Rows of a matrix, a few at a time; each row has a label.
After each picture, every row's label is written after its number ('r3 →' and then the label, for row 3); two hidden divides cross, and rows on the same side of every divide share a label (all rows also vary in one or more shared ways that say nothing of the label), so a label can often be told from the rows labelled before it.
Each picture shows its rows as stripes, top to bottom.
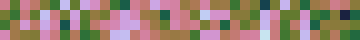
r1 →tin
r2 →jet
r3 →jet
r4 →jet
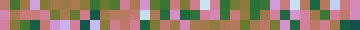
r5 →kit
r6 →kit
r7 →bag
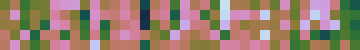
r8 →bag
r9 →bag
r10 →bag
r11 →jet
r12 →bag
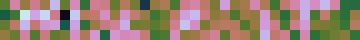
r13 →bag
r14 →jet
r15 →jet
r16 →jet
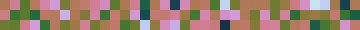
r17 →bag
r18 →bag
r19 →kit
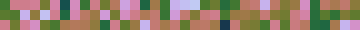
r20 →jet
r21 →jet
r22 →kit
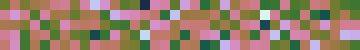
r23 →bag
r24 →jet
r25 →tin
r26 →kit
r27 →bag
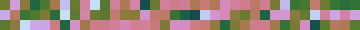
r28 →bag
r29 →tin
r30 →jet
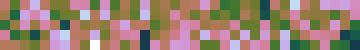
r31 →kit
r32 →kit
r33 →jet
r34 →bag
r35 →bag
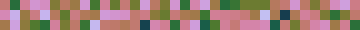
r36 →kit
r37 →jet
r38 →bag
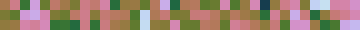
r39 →tin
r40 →kit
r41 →kit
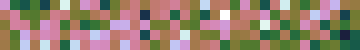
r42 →tin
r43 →bag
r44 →jet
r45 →bag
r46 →jet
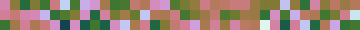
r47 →tin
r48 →kit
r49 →jet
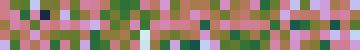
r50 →tin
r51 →tin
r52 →bag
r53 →kit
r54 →kit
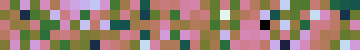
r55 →bag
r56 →bag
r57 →tin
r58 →bag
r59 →kit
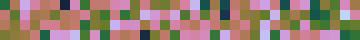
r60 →jet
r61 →kit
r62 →jet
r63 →bag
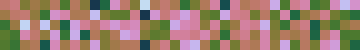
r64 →kit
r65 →bag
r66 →jet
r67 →jet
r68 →bag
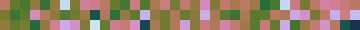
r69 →tin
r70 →kit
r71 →bag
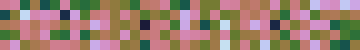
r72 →tin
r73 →jet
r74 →bag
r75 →jet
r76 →bag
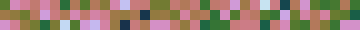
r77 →jet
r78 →bag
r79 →tin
